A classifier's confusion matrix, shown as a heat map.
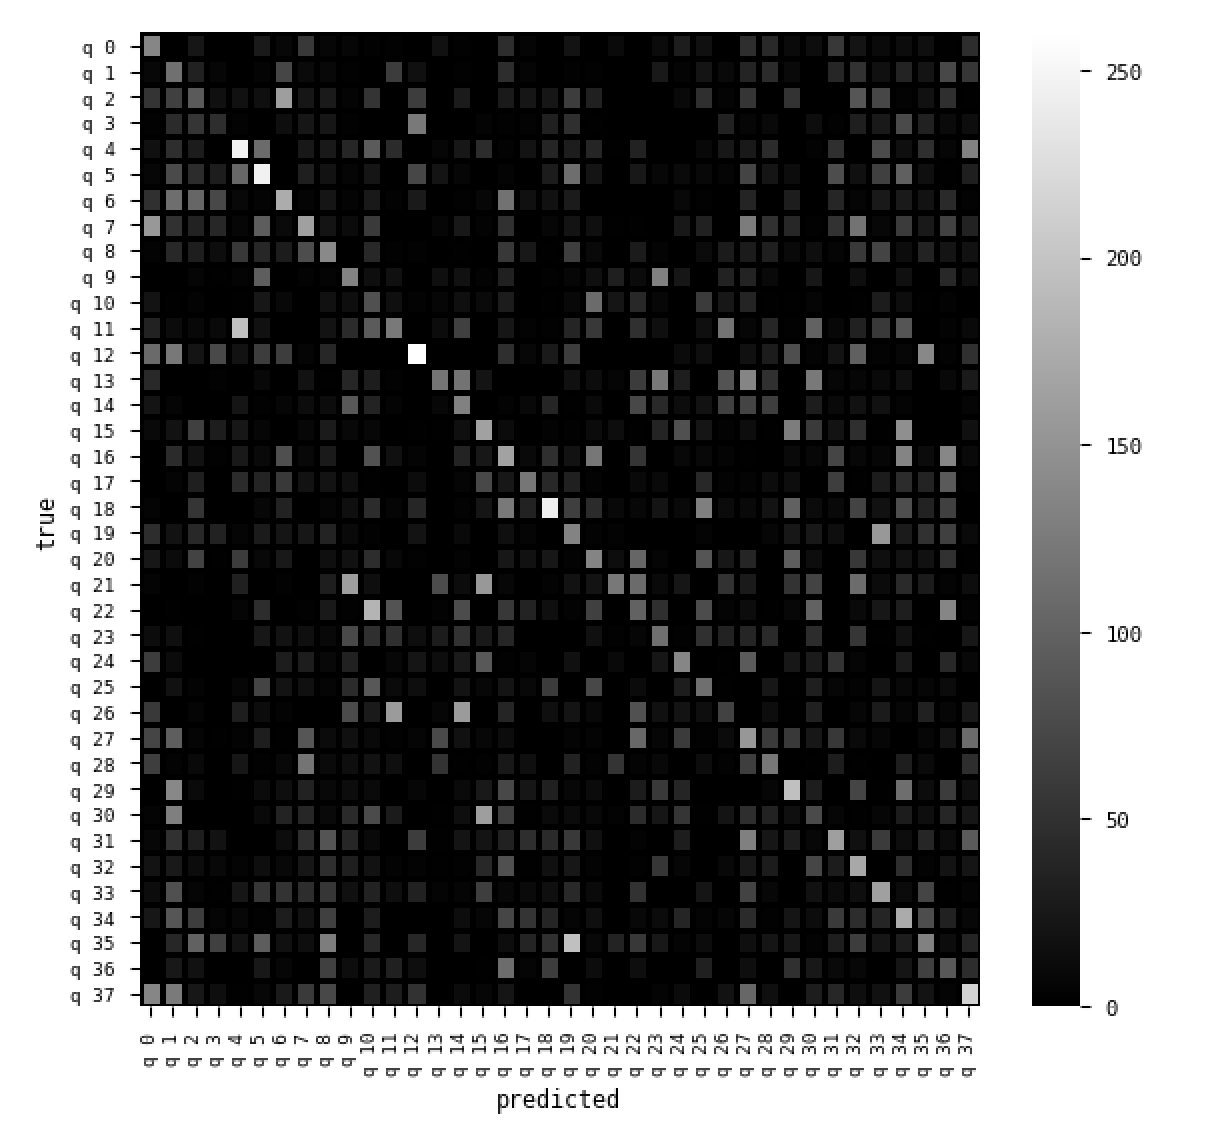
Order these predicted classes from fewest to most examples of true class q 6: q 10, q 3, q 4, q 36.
q 4, q 10, q 36, q 3
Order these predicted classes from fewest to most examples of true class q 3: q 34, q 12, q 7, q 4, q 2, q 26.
q 4, q 7, q 26, q 2, q 34, q 12
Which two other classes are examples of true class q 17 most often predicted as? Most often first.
q 36, q 15
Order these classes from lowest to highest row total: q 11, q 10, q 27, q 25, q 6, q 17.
q 10, q 25, q 17, q 6, q 27, q 11
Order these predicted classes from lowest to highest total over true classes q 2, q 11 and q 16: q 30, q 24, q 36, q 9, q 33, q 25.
q 24, q 9, q 25, q 30, q 33, q 36
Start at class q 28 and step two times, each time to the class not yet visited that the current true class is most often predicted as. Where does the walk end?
q 0
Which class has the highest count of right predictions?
q 12
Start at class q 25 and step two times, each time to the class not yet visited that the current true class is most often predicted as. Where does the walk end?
q 20
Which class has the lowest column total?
q 21
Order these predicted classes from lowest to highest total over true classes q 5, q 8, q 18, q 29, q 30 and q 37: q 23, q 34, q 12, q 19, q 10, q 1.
q 23, q 12, q 10, q 19, q 34, q 1
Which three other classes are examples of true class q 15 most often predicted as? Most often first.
q 34, q 29, q 24
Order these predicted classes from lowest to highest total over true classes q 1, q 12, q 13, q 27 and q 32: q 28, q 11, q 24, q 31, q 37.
q 11, q 24, q 31, q 28, q 37
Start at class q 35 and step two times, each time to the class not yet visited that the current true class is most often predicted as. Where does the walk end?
q 33
